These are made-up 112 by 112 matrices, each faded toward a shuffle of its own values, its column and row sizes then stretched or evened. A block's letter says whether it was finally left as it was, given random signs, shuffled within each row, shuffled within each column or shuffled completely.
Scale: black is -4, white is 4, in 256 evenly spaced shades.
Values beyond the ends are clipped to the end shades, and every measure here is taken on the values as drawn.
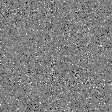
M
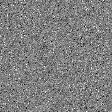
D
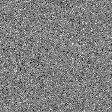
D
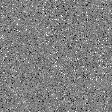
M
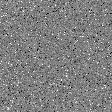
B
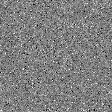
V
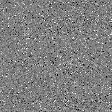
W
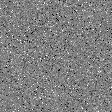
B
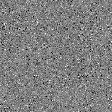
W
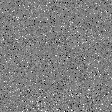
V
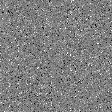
D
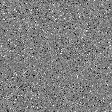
V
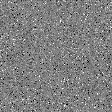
D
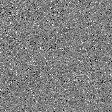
W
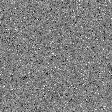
B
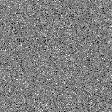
W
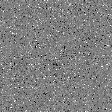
M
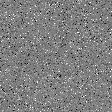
B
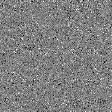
W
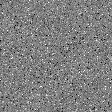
B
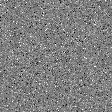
B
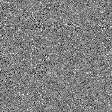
W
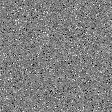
B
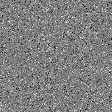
D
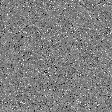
V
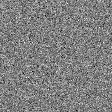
V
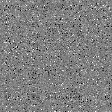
W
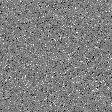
B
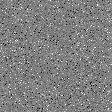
B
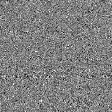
W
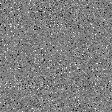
M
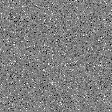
W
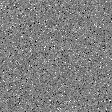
B
